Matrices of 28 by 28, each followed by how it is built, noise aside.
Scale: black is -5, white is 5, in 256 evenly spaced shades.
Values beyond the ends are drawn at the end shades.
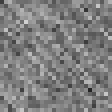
Toeplitz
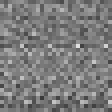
repeating columns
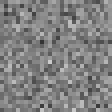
repeating columns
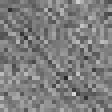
Toeplitz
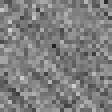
Toeplitz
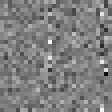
uneven columns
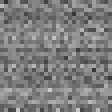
repeating columns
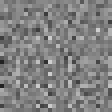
low rank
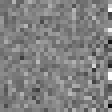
uneven columns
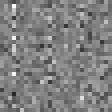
uneven columns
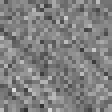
Toeplitz
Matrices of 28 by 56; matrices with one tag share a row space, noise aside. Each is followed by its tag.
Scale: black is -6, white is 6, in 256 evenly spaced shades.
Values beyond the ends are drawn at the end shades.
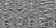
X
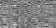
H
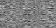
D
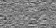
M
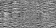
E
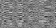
X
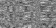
D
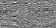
H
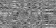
H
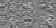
D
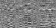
D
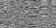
M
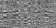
H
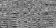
H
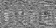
X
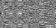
X
